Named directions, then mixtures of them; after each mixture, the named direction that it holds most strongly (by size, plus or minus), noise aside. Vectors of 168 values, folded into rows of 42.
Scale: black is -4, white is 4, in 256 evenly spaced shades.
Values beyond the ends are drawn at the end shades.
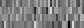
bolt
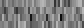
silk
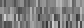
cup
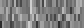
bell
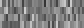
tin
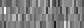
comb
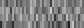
bell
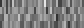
tin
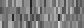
bell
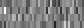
comb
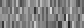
bolt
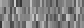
bell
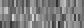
bell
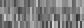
cup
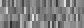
tin
